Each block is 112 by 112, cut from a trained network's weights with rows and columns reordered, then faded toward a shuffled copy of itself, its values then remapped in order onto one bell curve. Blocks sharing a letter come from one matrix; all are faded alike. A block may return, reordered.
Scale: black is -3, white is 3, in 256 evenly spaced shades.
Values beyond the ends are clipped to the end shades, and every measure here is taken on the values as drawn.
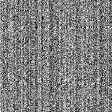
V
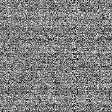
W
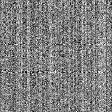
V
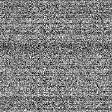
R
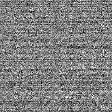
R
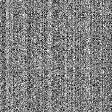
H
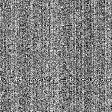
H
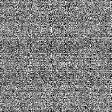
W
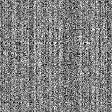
V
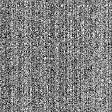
V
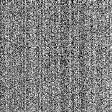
H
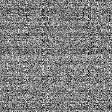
W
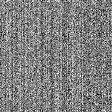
H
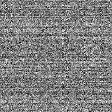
R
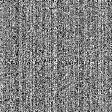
V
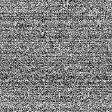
R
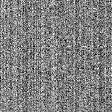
H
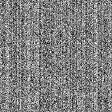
H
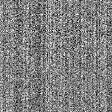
H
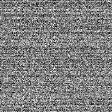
R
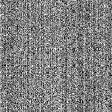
H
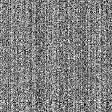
V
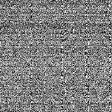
W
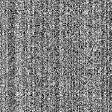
V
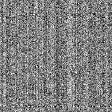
H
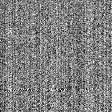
H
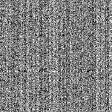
H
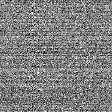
R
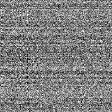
R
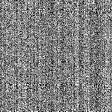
H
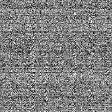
W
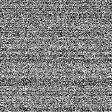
R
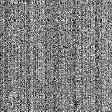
V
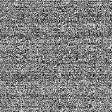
W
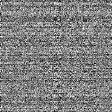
R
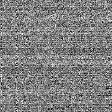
R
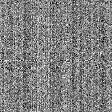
H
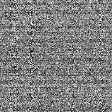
W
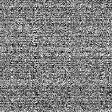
R
